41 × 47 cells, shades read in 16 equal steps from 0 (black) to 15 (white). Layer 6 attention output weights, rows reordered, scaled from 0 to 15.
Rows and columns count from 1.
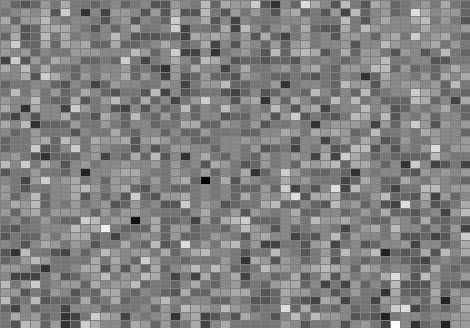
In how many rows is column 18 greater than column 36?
16
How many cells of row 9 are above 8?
16
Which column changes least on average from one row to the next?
46
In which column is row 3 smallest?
24
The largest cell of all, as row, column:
41, 40
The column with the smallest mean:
17
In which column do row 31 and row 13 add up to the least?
27
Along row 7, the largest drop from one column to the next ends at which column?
19
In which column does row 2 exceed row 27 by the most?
42
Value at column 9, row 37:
7
